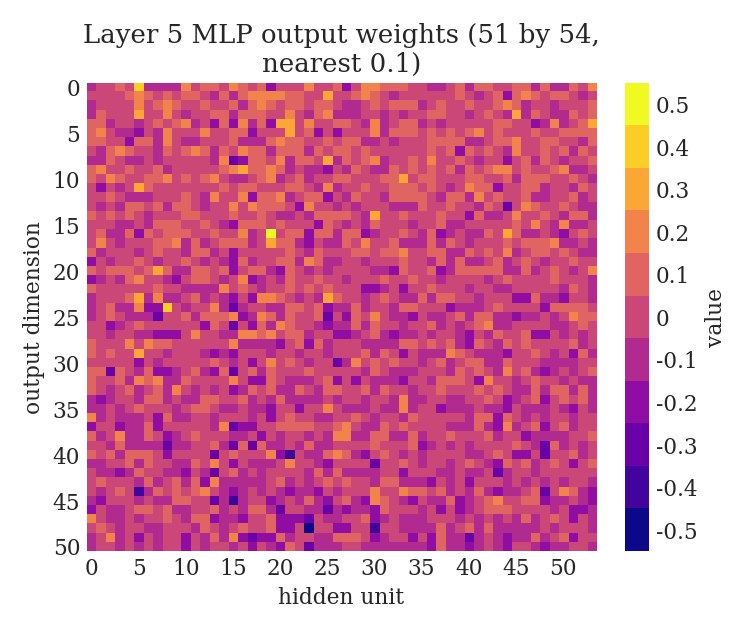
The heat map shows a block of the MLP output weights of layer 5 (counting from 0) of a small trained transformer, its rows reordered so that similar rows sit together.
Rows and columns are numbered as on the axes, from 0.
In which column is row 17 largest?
19
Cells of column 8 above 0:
16
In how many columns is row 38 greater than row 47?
23
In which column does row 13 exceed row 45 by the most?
15
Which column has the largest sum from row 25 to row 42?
6
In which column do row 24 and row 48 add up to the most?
8
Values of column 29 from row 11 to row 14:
0.1 0 0 -0.1
